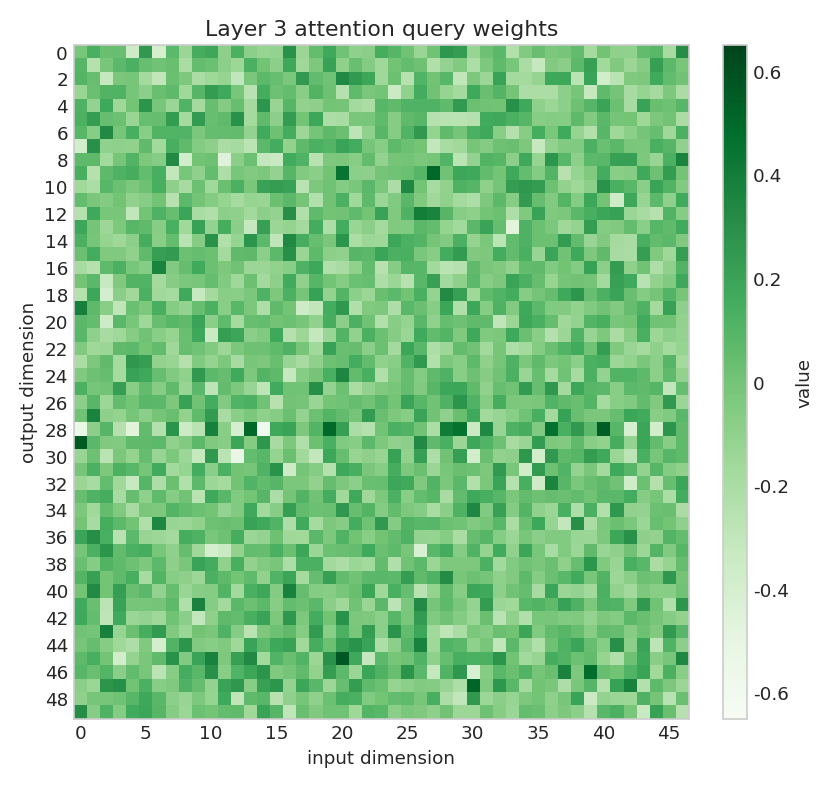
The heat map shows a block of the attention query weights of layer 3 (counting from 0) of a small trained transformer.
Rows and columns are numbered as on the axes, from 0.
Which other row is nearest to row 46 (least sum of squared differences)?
26
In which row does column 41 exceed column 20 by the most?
16
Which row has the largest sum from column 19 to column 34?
9
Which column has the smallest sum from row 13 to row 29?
2
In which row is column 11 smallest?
8
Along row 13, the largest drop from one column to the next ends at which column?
33
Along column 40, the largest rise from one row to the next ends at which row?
28
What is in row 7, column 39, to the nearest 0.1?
0.1
